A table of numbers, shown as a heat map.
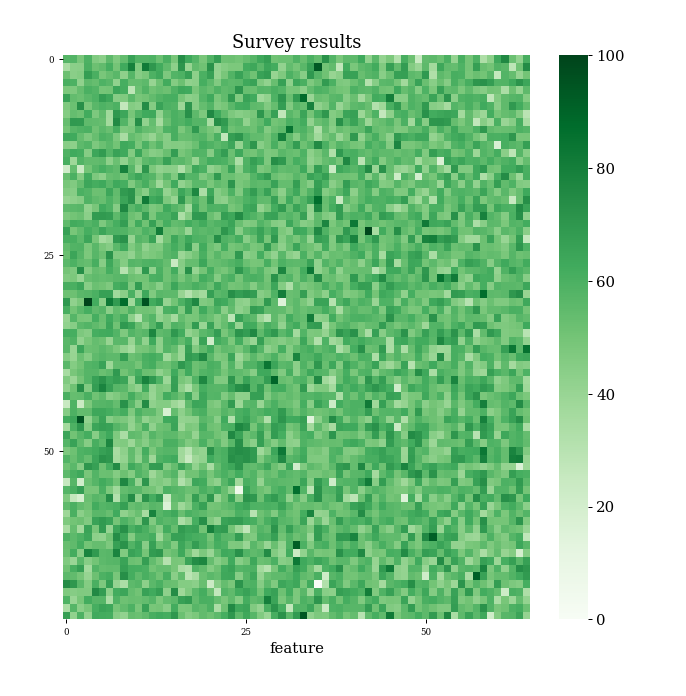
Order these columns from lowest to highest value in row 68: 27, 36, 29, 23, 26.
36, 27, 23, 26, 29
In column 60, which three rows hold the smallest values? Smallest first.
11, 2, 69
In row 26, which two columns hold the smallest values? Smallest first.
15, 46
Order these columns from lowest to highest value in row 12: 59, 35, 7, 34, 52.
34, 35, 59, 52, 7
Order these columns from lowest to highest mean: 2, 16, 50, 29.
16, 2, 50, 29
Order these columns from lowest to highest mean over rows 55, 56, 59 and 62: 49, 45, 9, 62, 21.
49, 21, 45, 62, 9
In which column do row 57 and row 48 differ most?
14
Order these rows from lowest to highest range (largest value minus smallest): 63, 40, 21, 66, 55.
40, 21, 63, 66, 55
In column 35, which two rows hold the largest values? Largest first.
1, 18
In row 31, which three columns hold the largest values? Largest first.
3, 11, 8
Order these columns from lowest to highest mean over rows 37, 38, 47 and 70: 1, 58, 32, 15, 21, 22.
21, 1, 22, 15, 32, 58
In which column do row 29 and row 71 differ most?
33
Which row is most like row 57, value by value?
45
